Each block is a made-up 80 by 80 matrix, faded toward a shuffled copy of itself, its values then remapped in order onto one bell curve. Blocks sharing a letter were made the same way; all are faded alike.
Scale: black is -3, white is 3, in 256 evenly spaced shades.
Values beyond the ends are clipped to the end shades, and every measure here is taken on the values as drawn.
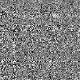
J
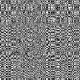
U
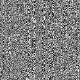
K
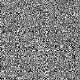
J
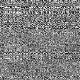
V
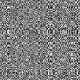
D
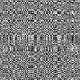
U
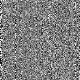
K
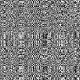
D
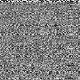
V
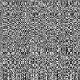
D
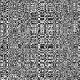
D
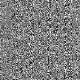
K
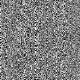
K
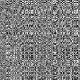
D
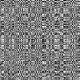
U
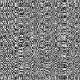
D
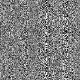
K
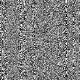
K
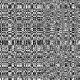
U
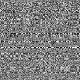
V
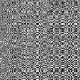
U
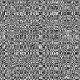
U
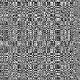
U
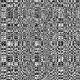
U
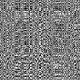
D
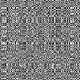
U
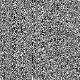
K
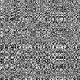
D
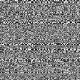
V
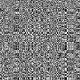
D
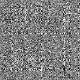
J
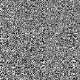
J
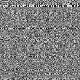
V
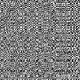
D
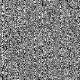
K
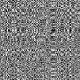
D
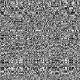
V
